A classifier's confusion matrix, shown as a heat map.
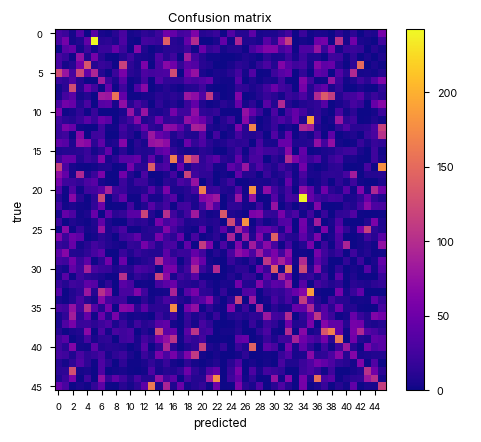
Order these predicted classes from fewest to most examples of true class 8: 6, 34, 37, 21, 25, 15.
15, 34, 25, 6, 21, 37
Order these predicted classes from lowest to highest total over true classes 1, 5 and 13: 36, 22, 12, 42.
42, 22, 12, 36
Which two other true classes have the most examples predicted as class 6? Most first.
21, 33
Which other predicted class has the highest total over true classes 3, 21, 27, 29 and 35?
34
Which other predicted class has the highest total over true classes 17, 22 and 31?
45
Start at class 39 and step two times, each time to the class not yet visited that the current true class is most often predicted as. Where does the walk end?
18
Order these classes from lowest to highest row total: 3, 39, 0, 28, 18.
3, 0, 18, 28, 39
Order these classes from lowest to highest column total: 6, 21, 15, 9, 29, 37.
21, 29, 37, 9, 6, 15
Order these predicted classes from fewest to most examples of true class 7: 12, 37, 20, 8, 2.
8, 20, 37, 12, 2
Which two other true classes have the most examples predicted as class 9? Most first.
4, 31
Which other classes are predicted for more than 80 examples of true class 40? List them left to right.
15, 20, 27
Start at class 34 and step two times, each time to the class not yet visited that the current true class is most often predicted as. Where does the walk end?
43
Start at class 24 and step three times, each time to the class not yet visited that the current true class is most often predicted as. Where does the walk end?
32
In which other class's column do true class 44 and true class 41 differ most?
22
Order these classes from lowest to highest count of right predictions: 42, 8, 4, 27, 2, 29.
2, 42, 27, 29, 4, 8
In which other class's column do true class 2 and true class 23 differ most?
12
